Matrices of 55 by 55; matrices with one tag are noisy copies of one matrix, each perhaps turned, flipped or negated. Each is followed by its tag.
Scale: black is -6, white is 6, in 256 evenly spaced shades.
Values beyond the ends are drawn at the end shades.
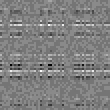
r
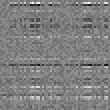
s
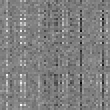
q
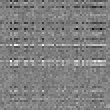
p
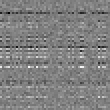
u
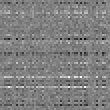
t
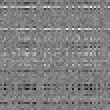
q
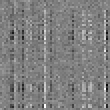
s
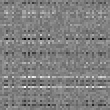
t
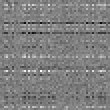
t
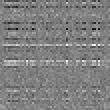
p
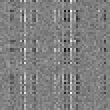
r
